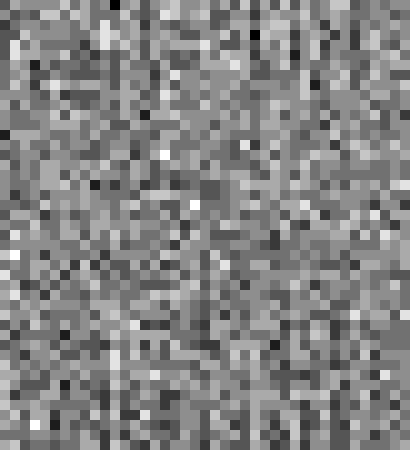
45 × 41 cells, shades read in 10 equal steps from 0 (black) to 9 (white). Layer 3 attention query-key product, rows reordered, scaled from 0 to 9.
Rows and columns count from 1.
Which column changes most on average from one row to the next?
18
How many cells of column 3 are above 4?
22
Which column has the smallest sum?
15
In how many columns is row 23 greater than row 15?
16
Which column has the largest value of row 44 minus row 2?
26
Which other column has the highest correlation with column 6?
31
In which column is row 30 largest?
2
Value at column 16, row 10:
4
